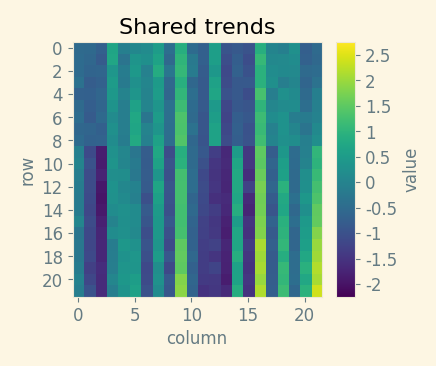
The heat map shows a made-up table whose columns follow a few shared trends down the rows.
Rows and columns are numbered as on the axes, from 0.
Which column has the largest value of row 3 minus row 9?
12
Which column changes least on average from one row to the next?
11
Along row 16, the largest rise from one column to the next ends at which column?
16
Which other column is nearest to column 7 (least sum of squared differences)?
3
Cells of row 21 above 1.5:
3
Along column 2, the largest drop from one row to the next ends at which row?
9
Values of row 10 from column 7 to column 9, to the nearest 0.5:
0.5 -1 1
